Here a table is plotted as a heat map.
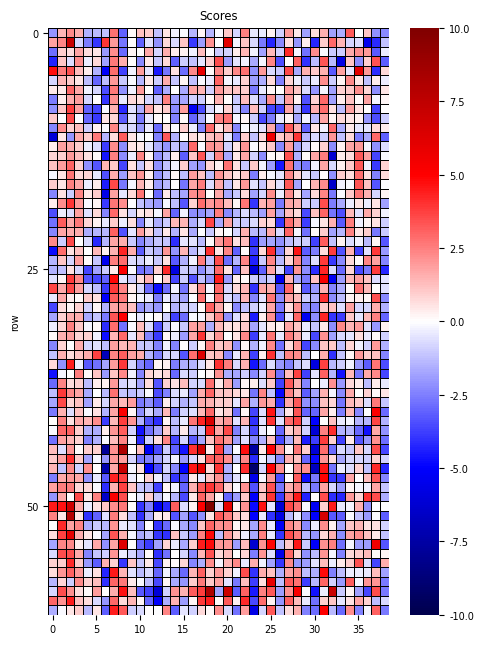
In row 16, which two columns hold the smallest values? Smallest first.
32, 6
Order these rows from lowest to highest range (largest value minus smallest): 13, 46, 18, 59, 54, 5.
5, 18, 13, 54, 59, 46
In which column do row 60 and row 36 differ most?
0
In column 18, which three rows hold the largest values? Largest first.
50, 59, 41
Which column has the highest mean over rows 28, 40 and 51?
31
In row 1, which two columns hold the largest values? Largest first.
2, 20
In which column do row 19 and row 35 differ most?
30
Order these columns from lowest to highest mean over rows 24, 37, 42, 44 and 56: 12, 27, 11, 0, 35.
12, 11, 0, 35, 27
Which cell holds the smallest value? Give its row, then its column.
46, 23
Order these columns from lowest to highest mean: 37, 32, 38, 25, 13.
38, 32, 13, 37, 25
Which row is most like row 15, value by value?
6
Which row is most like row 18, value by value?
57
